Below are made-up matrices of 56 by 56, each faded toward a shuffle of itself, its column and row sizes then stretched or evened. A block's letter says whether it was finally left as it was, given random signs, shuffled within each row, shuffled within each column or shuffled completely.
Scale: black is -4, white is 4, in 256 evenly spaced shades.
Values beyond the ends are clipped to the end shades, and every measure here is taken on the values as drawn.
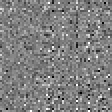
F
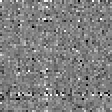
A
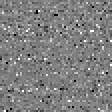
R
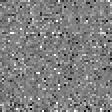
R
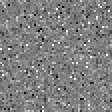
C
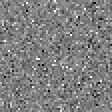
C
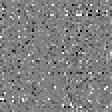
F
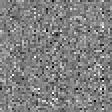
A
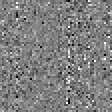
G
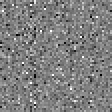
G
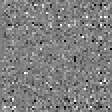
A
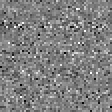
R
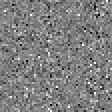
G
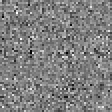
A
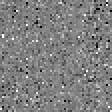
G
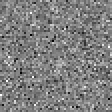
C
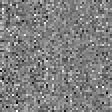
G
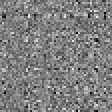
F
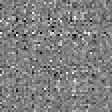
F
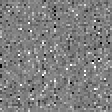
G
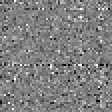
A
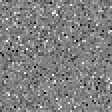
C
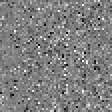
G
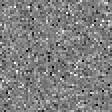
C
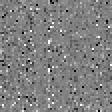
G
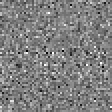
A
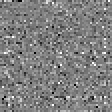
A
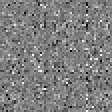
A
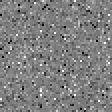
C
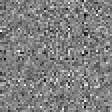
F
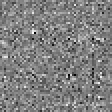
A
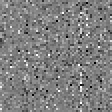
G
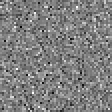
C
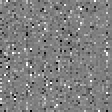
G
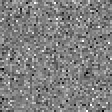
C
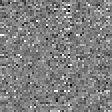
F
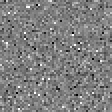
C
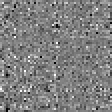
F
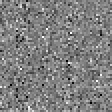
G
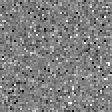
C
